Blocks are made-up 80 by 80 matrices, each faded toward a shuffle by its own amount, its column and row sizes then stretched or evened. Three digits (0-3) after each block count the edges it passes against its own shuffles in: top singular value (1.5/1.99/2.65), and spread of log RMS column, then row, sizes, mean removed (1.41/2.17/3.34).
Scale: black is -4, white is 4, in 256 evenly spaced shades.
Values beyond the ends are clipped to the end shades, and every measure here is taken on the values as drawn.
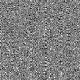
2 1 0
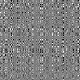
3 3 2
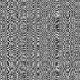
3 3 1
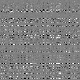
3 1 3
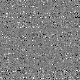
0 1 2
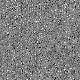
1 1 0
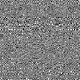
2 0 2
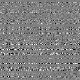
2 1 3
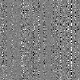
2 3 1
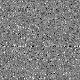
1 0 1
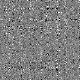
1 2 2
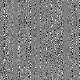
1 3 0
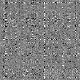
2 2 2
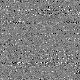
0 0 2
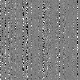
1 3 0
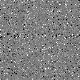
0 1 1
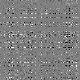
2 2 3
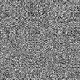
2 0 1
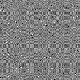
3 0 0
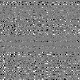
1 1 3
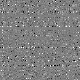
1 1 2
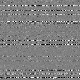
3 0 3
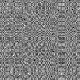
3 1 1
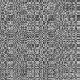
3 2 1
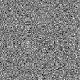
2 0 0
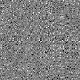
2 1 1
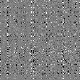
2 2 2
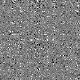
0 2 2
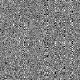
2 2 0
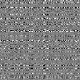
3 1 3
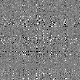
1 2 2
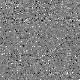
1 0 2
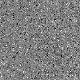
1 1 0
